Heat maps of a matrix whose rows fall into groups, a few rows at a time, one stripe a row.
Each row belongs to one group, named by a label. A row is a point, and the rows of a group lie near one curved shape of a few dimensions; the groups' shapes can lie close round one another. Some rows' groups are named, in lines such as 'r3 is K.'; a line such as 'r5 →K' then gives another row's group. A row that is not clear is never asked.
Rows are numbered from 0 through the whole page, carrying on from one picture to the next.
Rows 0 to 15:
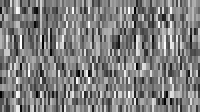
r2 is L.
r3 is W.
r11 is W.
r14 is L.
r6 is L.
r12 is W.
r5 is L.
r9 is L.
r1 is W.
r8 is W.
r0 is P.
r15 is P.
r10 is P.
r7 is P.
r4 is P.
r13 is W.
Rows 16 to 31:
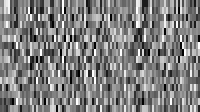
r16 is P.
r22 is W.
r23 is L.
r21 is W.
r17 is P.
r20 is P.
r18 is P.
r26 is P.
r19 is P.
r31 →P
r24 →P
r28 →P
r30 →W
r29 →W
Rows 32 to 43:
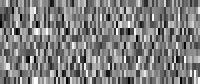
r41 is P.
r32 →P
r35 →W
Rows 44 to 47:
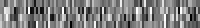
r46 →P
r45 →P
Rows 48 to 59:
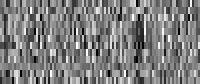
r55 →P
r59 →W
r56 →W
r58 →P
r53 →P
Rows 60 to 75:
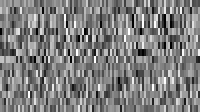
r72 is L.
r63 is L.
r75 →P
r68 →W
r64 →W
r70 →P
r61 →L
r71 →L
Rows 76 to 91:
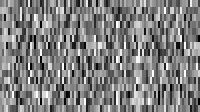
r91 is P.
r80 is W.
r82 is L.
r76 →P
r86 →L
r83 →L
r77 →L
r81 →W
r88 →L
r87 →P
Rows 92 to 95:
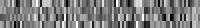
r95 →L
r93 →L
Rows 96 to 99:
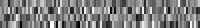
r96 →W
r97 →P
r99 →P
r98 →P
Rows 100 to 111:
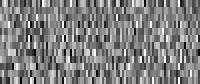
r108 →L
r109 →W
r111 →P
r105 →P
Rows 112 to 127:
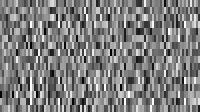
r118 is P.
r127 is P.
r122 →P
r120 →P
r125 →W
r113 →P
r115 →L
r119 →P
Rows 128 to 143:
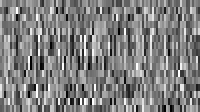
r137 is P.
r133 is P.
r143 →L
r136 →P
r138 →W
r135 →P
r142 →P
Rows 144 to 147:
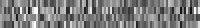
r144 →P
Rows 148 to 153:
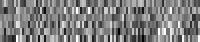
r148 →W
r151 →P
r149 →W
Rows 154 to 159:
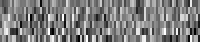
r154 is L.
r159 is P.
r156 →P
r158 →P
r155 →W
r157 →W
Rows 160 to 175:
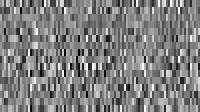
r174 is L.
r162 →L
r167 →P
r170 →P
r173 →P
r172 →L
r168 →W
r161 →P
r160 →L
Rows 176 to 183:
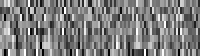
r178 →L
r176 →P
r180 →P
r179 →P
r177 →P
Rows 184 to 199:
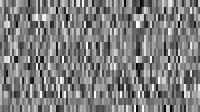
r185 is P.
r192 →P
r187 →P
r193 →P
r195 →L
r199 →L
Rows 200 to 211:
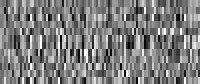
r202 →L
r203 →L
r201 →W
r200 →L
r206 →L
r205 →L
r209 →P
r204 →L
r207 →P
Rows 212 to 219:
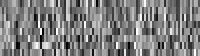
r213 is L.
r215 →P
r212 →P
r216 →L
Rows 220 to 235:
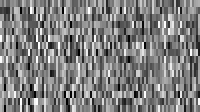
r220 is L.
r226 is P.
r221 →P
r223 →L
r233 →W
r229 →P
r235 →L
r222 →P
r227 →P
